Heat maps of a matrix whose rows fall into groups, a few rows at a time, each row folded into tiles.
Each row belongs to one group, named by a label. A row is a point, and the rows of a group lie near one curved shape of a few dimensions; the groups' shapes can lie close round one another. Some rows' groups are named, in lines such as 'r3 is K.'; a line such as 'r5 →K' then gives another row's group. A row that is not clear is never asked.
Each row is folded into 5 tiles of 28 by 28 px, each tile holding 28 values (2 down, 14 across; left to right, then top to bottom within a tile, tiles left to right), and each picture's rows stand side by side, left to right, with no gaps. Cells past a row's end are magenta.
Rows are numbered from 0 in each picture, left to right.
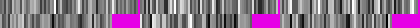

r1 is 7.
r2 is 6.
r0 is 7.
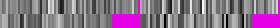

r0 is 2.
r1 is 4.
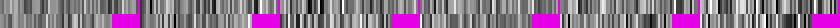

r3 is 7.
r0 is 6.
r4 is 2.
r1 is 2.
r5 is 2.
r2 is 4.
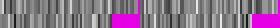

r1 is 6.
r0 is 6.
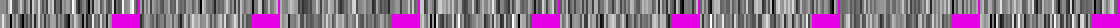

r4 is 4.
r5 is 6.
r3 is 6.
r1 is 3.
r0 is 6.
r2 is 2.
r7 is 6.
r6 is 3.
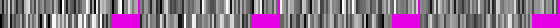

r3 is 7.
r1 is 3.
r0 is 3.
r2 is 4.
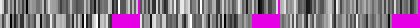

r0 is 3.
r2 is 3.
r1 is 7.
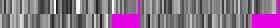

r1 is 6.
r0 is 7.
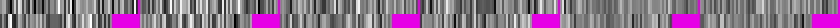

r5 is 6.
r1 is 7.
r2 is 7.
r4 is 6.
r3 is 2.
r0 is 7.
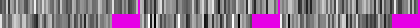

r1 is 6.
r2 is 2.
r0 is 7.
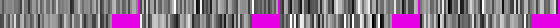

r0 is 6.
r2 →6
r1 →7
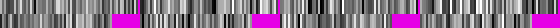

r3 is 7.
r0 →7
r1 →2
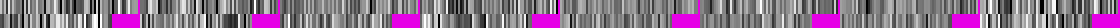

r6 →3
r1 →2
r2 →3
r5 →7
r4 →6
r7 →2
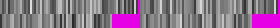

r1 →7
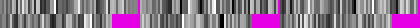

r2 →2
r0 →7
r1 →2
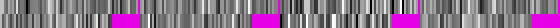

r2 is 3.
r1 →6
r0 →3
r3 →2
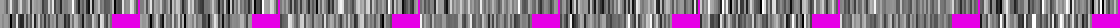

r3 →7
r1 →6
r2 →6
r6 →7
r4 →7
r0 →6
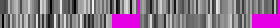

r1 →7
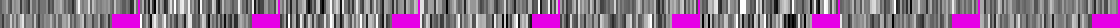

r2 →4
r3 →3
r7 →6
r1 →7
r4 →7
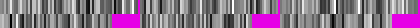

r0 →6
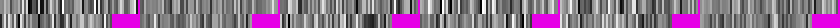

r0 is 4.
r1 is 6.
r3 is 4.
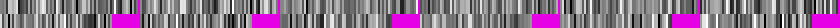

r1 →2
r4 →6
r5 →4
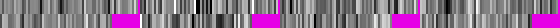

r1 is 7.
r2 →2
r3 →3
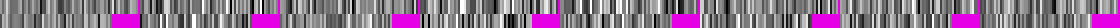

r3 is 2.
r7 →2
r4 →7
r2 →7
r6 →6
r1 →3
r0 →2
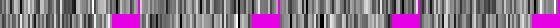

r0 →2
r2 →4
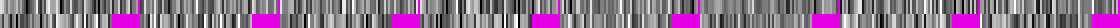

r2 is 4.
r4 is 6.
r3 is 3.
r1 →6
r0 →3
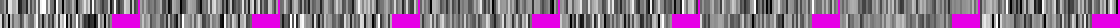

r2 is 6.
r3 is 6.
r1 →2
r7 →4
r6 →2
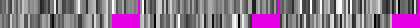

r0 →7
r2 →7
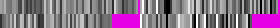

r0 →3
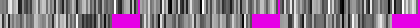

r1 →4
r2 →6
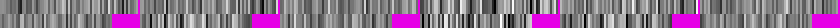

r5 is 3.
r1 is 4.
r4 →4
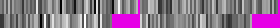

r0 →3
